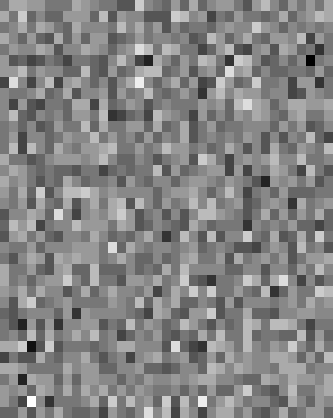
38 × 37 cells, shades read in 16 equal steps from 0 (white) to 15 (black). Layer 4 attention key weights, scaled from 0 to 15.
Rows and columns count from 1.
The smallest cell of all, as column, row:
4, 37
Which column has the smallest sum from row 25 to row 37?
28
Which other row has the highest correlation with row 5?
8
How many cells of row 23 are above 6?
28
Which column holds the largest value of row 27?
31
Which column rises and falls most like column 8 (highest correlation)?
11
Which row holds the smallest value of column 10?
18
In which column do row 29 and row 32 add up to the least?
24
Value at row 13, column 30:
10
